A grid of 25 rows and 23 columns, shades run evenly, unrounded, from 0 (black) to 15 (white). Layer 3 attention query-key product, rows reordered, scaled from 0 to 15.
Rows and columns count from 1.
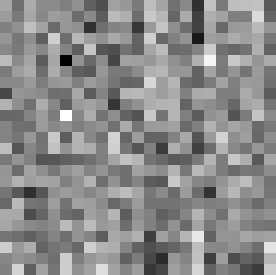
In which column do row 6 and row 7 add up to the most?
18
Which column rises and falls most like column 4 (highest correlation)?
15
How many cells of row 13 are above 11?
3
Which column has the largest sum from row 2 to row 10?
13
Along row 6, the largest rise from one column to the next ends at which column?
7
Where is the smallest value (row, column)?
6, 6
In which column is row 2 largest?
22
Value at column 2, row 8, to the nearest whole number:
8
